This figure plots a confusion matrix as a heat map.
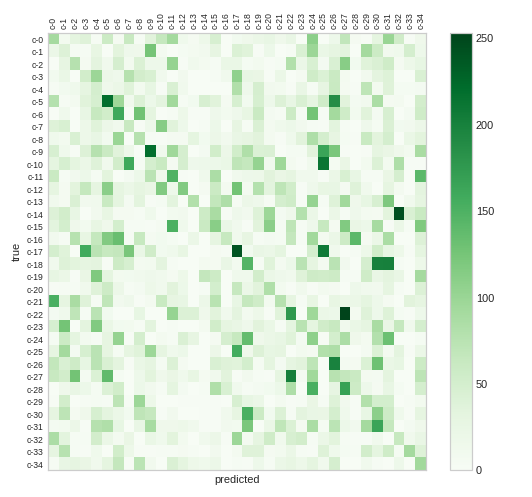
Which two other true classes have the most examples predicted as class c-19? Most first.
c-10, c-12
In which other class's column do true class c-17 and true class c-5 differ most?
c-26
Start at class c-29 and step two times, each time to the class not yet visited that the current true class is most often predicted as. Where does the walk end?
c-6
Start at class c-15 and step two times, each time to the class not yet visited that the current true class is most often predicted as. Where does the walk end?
c-34
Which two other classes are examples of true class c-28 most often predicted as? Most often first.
c-27, c-24
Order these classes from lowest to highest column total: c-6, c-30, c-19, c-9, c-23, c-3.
c-23, c-3, c-19, c-9, c-6, c-30
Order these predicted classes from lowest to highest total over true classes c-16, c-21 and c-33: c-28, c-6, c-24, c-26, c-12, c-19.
c-12, c-26, c-19, c-24, c-28, c-6
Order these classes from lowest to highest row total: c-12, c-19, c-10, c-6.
c-19, c-6, c-12, c-10
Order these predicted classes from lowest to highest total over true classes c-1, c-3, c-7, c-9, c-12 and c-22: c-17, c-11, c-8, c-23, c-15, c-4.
c-23, c-8, c-15, c-11, c-4, c-17
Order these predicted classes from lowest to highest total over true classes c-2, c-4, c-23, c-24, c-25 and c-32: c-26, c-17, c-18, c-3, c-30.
c-3, c-18, c-30, c-26, c-17
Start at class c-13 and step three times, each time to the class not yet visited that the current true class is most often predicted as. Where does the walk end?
c-18
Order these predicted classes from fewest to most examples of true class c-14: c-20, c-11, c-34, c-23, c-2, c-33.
c-11, c-2, c-33, c-34, c-23, c-20
